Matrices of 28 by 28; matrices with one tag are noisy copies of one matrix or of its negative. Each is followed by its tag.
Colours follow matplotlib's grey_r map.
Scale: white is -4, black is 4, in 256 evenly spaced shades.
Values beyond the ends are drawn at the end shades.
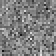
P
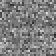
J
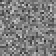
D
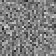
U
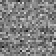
J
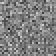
D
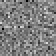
U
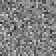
U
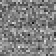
J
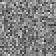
D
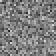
D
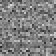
J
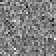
D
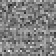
J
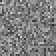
D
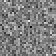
U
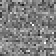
J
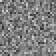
D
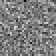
U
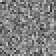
D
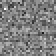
J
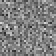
U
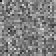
D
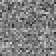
J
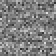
J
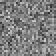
D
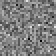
U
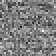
J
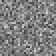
U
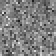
P
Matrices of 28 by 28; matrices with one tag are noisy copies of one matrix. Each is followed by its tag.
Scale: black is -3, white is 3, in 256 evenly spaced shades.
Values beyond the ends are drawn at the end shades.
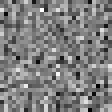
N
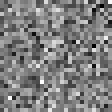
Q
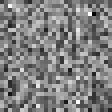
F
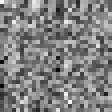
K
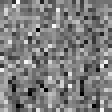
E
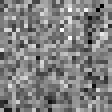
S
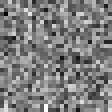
N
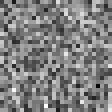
N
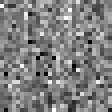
S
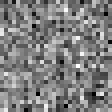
N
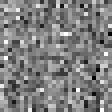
E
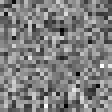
N
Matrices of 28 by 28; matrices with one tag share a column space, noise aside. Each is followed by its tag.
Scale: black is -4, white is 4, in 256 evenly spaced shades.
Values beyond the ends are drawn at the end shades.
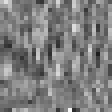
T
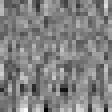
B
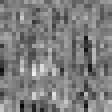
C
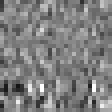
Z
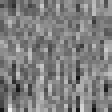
B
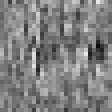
T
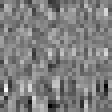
Z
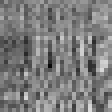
C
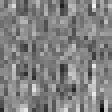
B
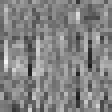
C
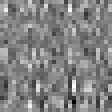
Z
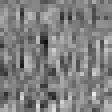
C
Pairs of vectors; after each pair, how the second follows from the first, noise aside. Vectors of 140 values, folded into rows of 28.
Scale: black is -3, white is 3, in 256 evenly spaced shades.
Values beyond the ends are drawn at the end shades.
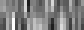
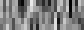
reversed, negated.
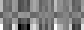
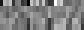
reversed, negated, partly zeroed.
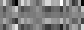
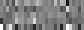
reversed, negated, partly zeroed.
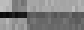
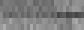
reversed, shrunk.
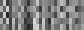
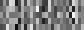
wrapped around, negated.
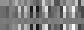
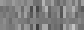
shrunk.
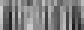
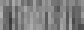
shrunk.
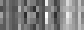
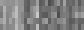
reversed, shrunk.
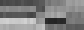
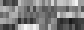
wrapped around, negated.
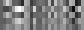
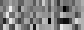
reversed, negated.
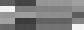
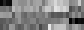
reversed, negated.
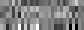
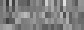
reversed, shrunk.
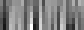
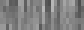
reversed, shrunk.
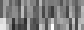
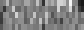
reversed, negated, partly zeroed.
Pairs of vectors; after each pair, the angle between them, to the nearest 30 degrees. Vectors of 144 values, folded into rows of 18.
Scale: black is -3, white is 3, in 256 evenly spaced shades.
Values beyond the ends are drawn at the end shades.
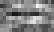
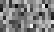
90 degrees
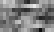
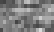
150 degrees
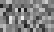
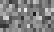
120 degrees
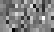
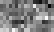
120 degrees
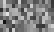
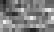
120 degrees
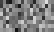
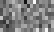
120 degrees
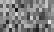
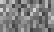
60 degrees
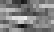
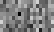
90 degrees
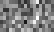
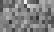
120 degrees
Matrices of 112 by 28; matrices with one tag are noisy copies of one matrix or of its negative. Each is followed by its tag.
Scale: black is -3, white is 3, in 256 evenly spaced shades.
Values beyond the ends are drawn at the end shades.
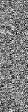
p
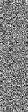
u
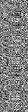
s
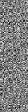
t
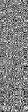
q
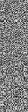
q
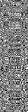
s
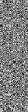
u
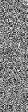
t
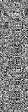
s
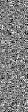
p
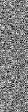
p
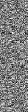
p
